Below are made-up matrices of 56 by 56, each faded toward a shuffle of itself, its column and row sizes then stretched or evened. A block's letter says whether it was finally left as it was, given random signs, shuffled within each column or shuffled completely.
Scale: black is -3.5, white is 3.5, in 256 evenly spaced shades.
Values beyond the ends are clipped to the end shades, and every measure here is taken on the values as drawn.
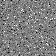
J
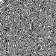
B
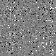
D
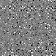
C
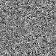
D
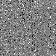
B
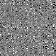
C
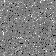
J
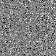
D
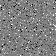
J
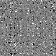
C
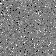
J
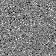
J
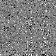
D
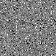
D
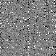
D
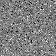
J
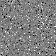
B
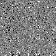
D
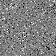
J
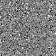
B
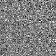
C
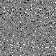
D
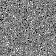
J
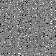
D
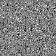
D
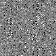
B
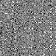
C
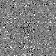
C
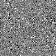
D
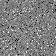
J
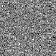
C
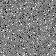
J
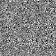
D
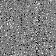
B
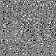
C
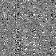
C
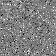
J
